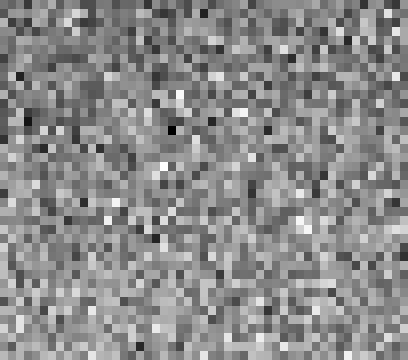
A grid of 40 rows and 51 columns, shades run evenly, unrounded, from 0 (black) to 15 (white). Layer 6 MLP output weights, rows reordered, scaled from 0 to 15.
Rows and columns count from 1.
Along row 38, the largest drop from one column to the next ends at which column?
30
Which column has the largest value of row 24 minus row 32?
5
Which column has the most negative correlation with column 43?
41
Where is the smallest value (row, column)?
15, 22
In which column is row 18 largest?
32
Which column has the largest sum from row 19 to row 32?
42
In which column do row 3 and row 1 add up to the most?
9
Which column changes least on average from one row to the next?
13
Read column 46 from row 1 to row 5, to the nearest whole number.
3 10 12 11 6
